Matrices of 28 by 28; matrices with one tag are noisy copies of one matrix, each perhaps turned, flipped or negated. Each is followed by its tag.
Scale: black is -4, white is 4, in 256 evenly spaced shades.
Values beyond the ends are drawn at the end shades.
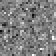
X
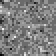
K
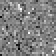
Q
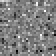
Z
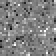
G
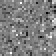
K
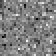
Z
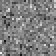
Z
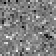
Q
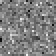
G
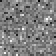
Q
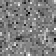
G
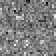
G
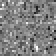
Q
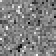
Q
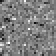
K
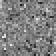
Z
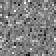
G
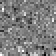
K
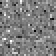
Z
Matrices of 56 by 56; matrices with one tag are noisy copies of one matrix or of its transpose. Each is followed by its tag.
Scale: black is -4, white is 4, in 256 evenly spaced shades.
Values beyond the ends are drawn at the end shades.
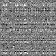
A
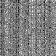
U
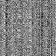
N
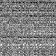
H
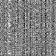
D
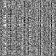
A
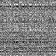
N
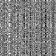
D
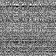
N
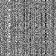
D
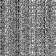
U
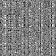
A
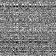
N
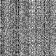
U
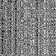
H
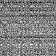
H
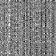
D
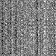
H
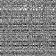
D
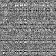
A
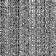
U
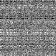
U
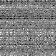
U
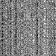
H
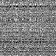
N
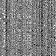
N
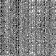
U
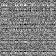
A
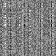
A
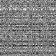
D
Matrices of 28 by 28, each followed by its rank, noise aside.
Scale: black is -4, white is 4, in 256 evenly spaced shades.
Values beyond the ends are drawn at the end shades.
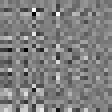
three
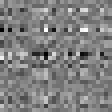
two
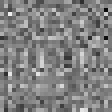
five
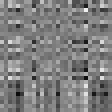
two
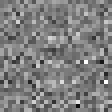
five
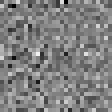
five
